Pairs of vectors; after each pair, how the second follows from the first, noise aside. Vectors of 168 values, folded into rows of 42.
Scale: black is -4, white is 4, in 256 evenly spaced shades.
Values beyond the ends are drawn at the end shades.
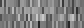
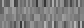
reversed, partly zeroed.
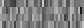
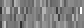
negated, partly zeroed.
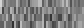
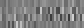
reversed, partly zeroed.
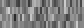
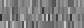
wrapped around, negated, partly zeroed.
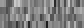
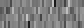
partly zeroed.
